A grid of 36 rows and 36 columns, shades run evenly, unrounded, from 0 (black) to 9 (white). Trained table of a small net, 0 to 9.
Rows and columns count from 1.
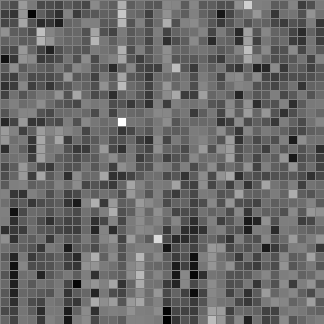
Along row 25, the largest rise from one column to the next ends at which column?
30
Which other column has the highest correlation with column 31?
7
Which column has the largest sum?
18
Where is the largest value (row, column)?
14, 14
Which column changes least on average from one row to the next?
17
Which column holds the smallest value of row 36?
19
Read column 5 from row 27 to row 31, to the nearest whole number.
4 2 3 3 1
